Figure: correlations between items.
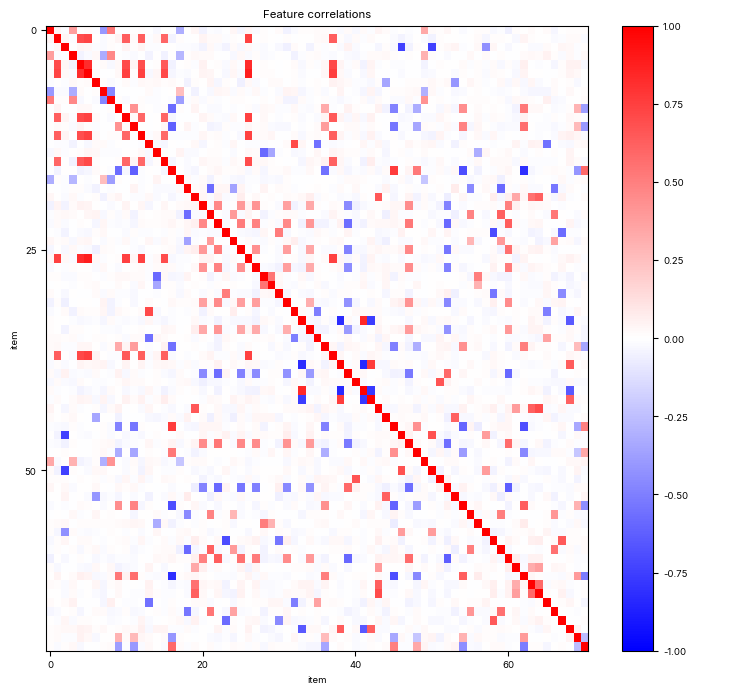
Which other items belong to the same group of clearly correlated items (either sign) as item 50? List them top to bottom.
2, 46, 57
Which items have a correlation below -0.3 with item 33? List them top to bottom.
38, 42, 68
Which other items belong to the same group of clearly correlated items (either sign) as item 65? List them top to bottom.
13, 32, 35
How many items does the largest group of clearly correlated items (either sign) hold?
10
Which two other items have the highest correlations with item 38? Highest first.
42, 68
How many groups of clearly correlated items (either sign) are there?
13
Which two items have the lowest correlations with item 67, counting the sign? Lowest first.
23, 30
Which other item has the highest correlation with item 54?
62
